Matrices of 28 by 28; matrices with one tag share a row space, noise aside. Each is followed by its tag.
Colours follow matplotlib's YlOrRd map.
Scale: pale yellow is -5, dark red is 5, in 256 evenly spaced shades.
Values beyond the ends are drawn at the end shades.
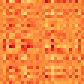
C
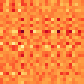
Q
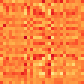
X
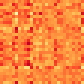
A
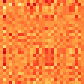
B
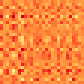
Q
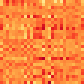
X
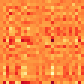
C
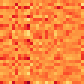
A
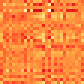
X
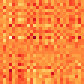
B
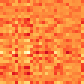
A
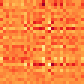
X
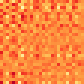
Q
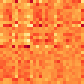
A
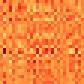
B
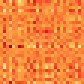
B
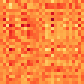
C
